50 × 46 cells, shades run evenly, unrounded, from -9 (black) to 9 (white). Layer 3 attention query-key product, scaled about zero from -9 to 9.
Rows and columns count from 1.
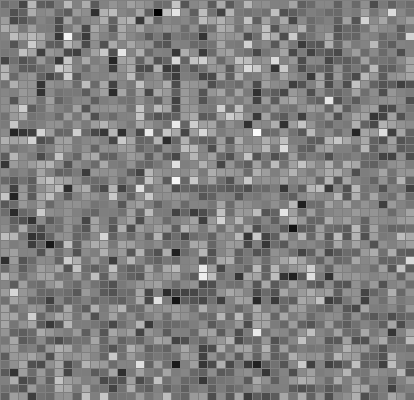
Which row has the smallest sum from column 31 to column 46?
20
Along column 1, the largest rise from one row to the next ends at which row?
9
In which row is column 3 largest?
14
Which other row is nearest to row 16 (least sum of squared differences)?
21
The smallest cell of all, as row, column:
2, 18
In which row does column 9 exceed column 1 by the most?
33
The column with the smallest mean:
43
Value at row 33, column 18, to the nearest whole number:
-2
